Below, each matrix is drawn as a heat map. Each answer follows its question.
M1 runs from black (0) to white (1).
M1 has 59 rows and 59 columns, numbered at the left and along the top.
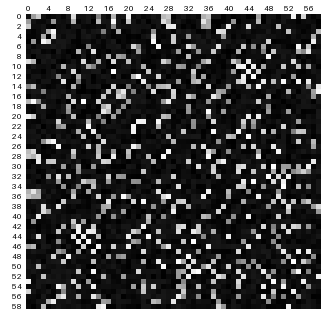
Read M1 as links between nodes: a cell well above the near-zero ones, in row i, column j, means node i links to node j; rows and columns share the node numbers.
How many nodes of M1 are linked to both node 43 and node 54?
6
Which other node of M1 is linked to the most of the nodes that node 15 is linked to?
node 38
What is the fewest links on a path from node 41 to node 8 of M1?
4
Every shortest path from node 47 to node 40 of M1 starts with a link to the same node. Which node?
node 56
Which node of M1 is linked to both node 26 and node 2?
node 35
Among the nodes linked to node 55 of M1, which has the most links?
node 49
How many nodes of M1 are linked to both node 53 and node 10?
5
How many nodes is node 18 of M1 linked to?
7
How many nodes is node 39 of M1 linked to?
8
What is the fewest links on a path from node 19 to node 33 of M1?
2
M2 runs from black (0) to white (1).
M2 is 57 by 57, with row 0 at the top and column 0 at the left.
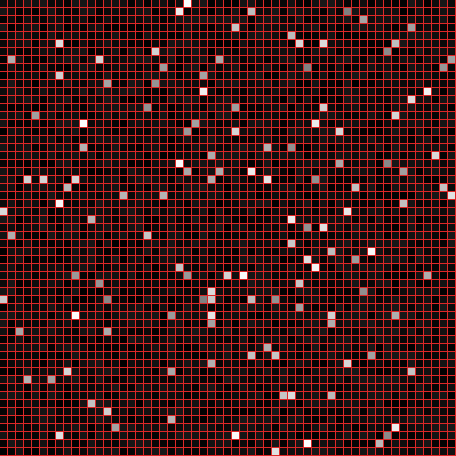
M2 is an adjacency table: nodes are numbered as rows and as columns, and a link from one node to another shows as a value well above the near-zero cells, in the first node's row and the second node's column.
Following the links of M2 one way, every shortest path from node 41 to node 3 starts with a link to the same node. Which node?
node 13
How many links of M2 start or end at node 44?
5
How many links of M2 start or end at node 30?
2
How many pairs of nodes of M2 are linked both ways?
2
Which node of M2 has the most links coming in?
node 26
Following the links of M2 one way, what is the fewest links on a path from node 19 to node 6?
6
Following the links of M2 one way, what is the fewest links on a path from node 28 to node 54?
7
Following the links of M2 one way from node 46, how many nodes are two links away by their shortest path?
8
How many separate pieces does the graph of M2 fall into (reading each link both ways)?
2
